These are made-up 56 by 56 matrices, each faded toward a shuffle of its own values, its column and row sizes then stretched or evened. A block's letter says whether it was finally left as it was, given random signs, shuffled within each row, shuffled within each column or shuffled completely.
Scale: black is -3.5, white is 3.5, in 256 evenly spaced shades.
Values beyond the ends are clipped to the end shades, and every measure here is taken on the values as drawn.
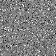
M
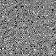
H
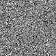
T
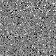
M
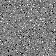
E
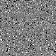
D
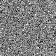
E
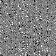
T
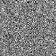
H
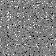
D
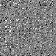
H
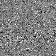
M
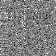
H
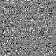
H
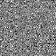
H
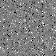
T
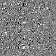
H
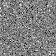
E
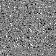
M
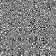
H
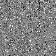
D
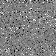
M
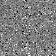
D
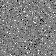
E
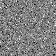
E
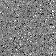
T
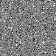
T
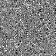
T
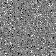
T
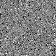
T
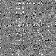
H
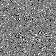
M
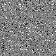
D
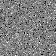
E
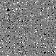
D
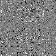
D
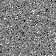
E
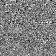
M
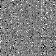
T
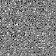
H
